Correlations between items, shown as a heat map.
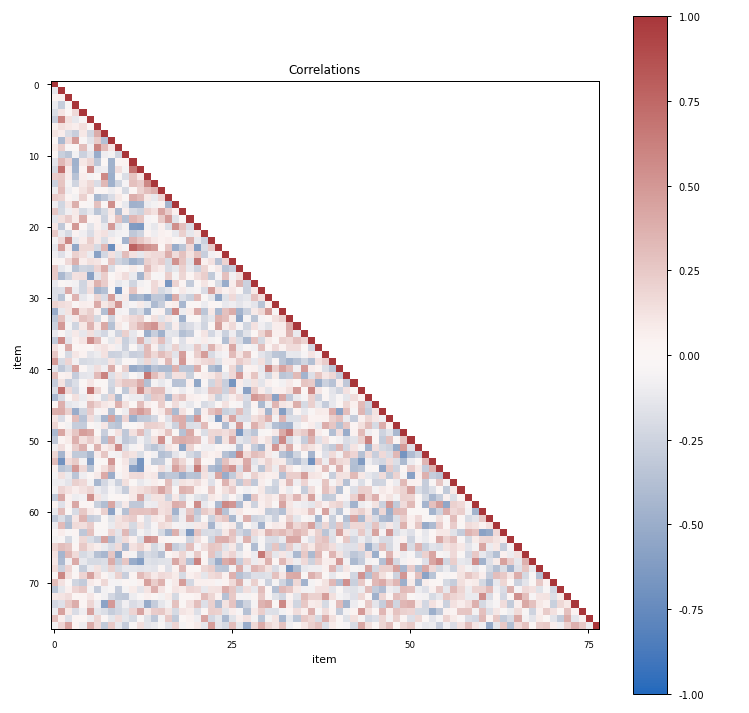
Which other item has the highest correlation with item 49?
33
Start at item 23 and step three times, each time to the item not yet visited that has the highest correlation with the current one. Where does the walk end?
1
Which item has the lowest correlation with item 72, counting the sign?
45
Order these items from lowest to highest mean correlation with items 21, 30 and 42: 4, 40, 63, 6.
4, 63, 6, 40
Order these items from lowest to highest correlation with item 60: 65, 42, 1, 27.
27, 42, 1, 65
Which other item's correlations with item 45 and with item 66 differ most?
29
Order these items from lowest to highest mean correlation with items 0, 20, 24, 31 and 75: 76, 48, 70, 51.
48, 76, 70, 51
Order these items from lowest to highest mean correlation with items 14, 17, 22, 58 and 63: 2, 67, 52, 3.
52, 3, 67, 2
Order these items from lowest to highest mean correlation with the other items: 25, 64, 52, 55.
52, 55, 64, 25
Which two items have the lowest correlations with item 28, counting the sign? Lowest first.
16, 24
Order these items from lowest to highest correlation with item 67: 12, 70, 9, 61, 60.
12, 60, 9, 61, 70
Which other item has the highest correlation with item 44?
50
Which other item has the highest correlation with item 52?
26
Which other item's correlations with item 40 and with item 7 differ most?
13
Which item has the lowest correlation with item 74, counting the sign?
53
